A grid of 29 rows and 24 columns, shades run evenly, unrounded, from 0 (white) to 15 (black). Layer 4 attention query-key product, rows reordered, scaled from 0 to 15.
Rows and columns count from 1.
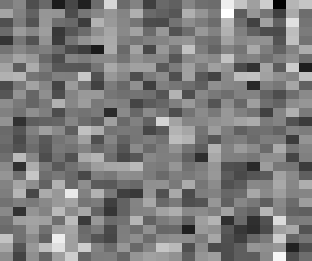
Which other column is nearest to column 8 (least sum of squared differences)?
4
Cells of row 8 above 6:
15
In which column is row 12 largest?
11
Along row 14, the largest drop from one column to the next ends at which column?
13
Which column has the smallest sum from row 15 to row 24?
14
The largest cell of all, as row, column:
1, 22
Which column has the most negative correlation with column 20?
3
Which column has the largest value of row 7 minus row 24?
5
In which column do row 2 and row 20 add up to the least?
18
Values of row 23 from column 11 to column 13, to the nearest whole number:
7 5 9
